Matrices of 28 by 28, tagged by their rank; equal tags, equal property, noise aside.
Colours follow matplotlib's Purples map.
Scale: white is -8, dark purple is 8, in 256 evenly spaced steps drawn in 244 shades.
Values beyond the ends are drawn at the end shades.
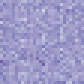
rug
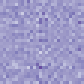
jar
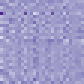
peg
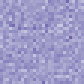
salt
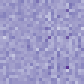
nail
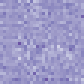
nail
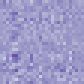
nail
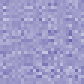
jar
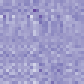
peg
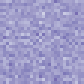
nail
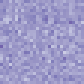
jar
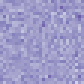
salt
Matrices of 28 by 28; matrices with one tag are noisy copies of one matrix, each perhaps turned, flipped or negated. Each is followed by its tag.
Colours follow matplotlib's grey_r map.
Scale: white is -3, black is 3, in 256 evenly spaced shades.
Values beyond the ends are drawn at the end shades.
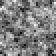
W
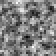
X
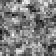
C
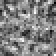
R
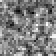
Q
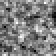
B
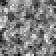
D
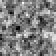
X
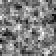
X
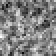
Q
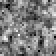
C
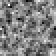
D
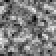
B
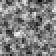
B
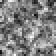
W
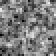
W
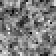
W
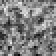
Q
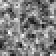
W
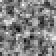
X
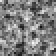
X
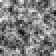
W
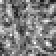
R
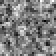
R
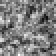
Q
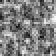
X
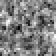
X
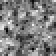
C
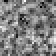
B
